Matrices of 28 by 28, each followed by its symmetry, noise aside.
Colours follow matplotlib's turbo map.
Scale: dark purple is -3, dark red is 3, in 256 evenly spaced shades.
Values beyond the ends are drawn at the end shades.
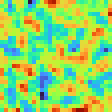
no symmetry.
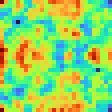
mirrored top to bottom.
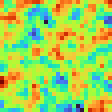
no symmetry.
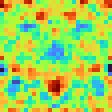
mirrored left to right.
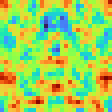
mirrored left to right.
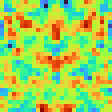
mirrored left to right.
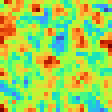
no symmetry.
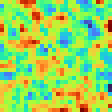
no symmetry.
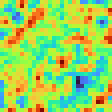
symmetric.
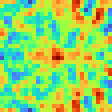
mirrored top to bottom.
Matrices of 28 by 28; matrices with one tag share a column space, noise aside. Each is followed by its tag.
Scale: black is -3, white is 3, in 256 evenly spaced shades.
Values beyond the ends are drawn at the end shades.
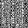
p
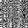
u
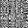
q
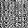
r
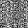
u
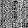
u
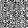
r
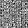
p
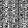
u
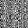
q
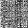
u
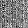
u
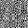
q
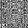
p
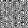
r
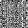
r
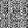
q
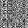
u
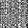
p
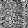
r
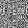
q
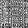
p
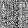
r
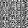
r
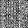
q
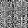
r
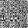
q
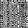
r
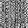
p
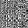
q
